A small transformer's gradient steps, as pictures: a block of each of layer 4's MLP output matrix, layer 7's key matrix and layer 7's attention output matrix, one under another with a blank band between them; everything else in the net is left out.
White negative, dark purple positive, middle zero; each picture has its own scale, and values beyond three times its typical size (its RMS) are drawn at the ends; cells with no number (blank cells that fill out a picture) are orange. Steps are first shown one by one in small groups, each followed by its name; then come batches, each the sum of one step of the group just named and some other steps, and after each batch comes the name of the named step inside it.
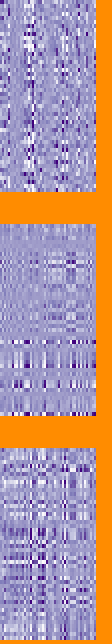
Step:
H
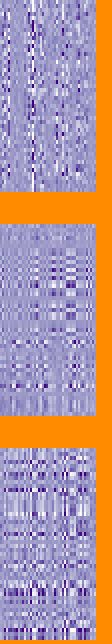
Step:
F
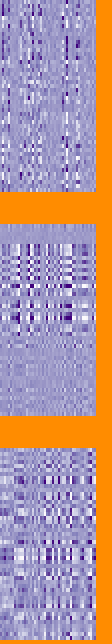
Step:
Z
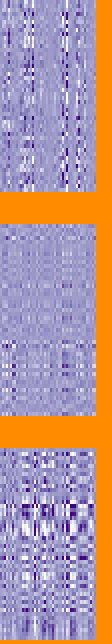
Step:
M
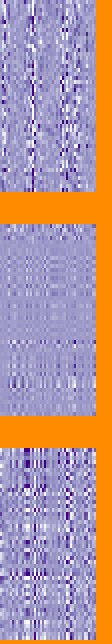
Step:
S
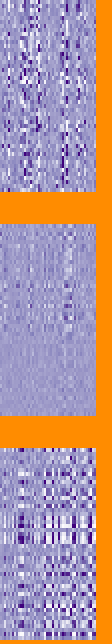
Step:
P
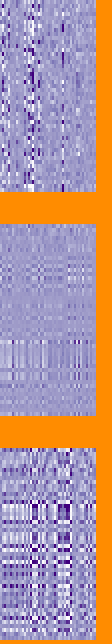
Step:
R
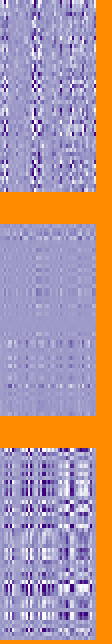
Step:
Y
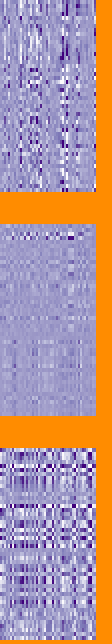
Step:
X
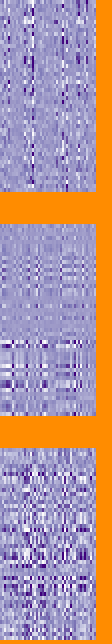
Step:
H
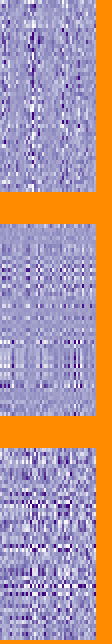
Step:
R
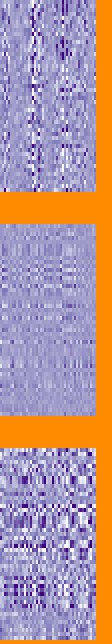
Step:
X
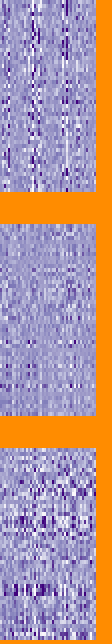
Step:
F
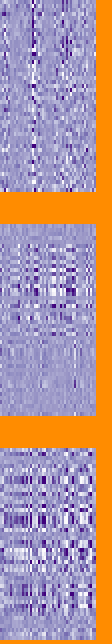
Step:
Z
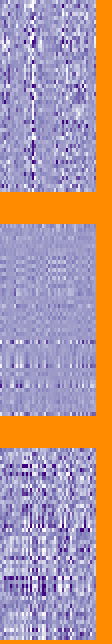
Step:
H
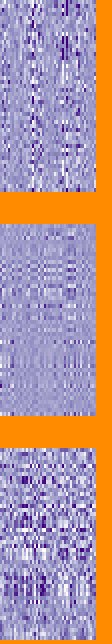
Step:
X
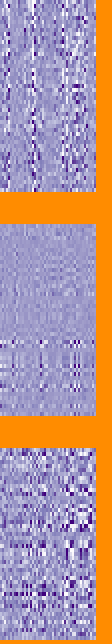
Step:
F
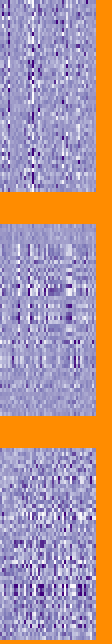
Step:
Z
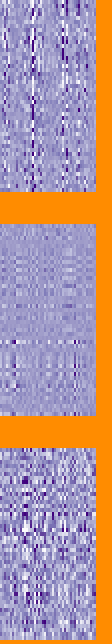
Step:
P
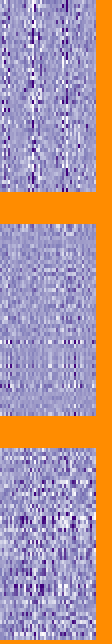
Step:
S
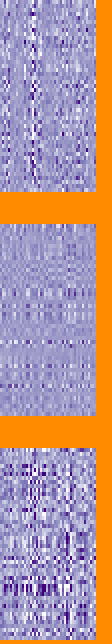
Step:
Y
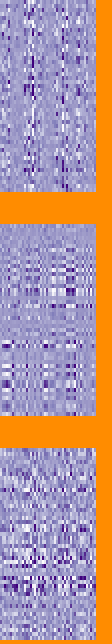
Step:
R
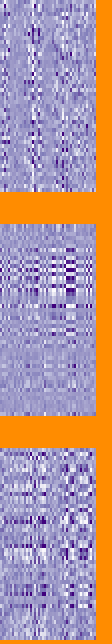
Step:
H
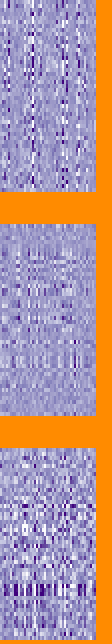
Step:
M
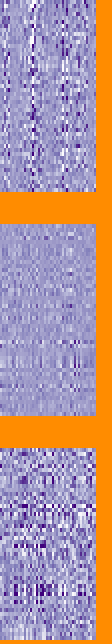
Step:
X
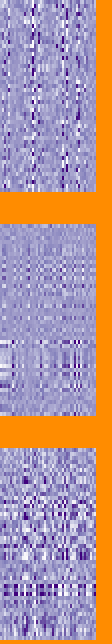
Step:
M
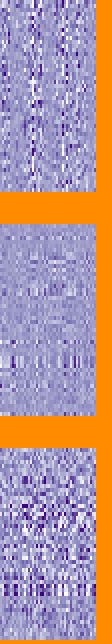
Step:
M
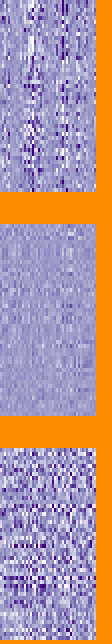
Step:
X
